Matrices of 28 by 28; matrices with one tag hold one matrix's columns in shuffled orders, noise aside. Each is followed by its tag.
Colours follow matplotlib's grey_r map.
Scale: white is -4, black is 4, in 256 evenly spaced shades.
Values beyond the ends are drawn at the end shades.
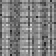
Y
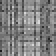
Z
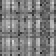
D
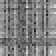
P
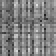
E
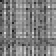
P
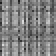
Z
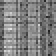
Y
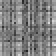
Z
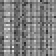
Y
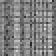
Y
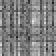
Z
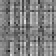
Z
